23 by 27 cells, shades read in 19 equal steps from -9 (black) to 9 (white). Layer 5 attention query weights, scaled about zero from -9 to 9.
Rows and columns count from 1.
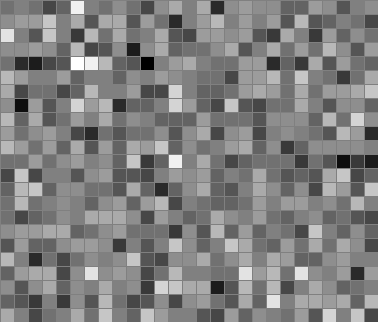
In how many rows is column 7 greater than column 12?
12
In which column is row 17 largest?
23
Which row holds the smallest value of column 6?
3
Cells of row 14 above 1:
8
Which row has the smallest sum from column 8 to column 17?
14
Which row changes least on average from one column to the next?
16
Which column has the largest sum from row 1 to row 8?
6
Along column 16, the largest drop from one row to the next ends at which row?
21
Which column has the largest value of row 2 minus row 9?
4
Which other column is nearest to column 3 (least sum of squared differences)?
5
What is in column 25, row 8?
1
